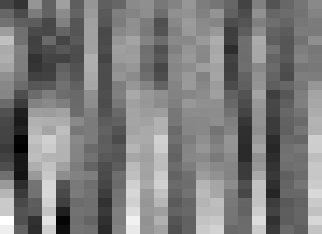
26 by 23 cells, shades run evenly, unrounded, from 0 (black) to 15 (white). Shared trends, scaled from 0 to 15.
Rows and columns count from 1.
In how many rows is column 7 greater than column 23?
10
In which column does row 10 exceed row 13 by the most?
2
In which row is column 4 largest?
25
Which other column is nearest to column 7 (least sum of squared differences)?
14
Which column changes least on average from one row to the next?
8
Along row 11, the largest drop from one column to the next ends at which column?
20
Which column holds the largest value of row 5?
1
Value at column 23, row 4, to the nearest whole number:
7
